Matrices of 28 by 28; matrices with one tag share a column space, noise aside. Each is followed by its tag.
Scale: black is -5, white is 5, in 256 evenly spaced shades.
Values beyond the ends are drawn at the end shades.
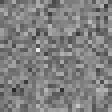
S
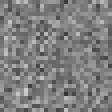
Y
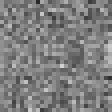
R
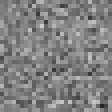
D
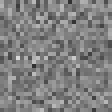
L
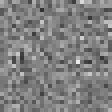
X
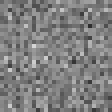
R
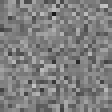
S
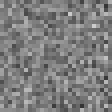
R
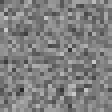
S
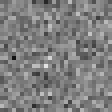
L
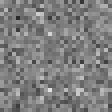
S
